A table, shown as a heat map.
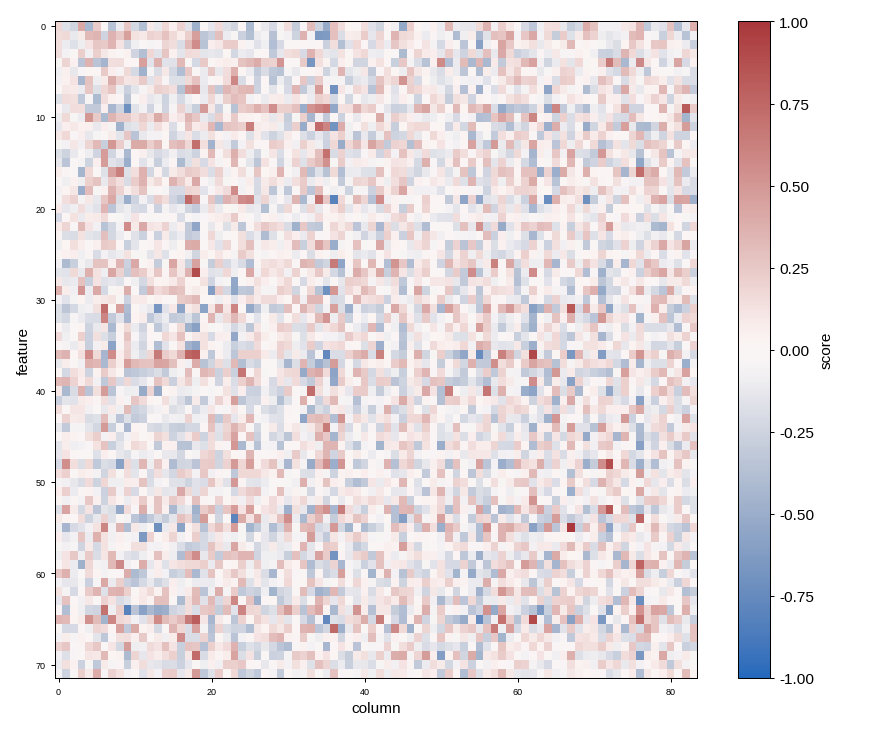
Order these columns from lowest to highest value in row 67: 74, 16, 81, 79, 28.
74, 79, 81, 28, 16
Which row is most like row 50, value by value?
57
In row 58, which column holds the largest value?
18
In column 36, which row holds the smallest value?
19
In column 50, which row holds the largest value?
4
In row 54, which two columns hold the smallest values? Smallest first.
23, 45
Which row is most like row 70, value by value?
8
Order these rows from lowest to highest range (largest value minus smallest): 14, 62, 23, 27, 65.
23, 62, 14, 27, 65
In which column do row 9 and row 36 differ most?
35
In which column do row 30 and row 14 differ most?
71
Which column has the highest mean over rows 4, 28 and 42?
76
